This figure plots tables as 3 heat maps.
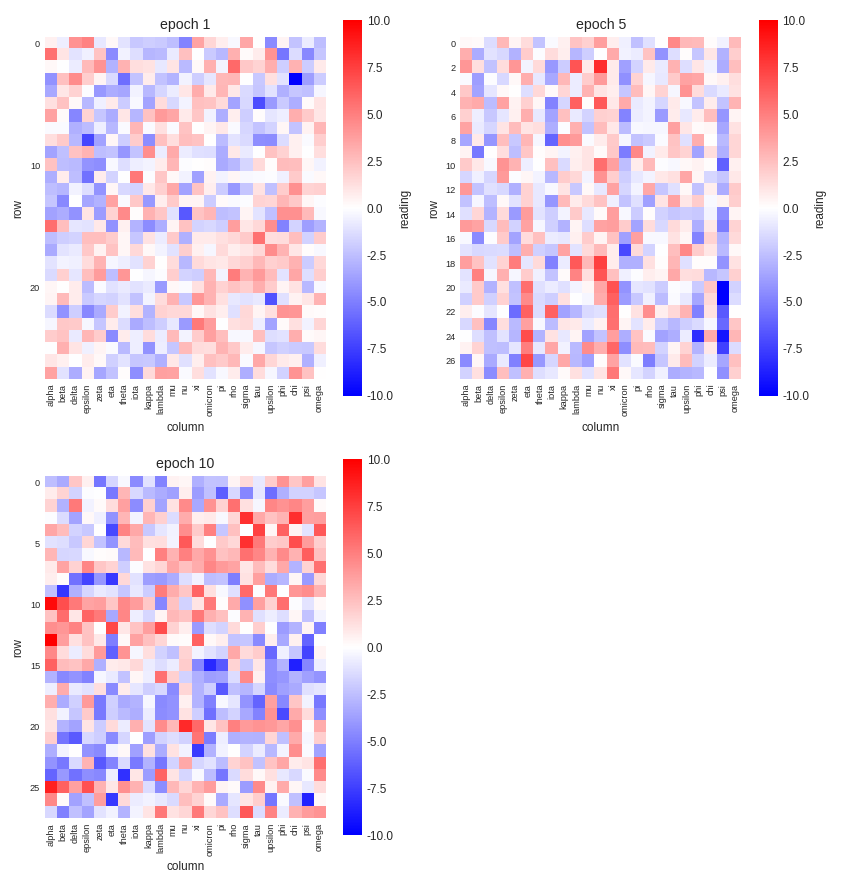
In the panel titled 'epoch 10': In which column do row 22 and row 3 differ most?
sigma
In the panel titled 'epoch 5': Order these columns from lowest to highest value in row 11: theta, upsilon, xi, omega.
theta, omega, xi, upsilon
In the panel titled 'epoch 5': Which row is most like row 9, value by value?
16
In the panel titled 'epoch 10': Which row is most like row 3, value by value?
5
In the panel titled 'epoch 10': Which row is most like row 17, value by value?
1
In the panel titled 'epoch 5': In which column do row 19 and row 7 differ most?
beta
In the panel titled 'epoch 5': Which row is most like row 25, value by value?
20
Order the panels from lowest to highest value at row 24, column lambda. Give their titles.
epoch 1, epoch 5, epoch 10
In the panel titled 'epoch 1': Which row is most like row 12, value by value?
10
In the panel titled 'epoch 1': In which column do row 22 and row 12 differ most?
nu
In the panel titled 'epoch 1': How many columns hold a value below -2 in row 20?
3
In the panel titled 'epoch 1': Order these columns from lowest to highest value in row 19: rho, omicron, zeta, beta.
beta, omicron, zeta, rho
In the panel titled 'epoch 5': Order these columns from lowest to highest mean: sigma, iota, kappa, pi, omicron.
omicron, iota, sigma, pi, kappa
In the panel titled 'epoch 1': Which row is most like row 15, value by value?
1
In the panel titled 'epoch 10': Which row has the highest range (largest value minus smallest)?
13
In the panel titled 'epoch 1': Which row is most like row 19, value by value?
2
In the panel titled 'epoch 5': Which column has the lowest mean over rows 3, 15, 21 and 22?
psi
